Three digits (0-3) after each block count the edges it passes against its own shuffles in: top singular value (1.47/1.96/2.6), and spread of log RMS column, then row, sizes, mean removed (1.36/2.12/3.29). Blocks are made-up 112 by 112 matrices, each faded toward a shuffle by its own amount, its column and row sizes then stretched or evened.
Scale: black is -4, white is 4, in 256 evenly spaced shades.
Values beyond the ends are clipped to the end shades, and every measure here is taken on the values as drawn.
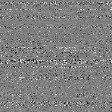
1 1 3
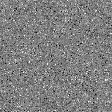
1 0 1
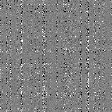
1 3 2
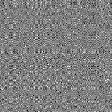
3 0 2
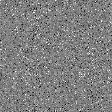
1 1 0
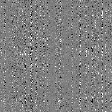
0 3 1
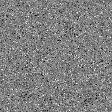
0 0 1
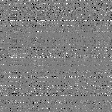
2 1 3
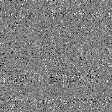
1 1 2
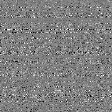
1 1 3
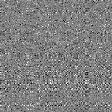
3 1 2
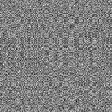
3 0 1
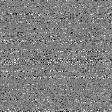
0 0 3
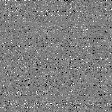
0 1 2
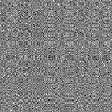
3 1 1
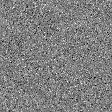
0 0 0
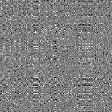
3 1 2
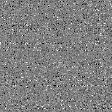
0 1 2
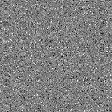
2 0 1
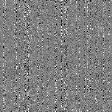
0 3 1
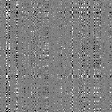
3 3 2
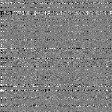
3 2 3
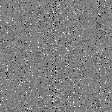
1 2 0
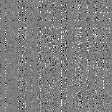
2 3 2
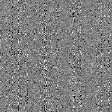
1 3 1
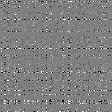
3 2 3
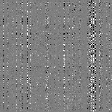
3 3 1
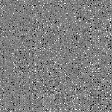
2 2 1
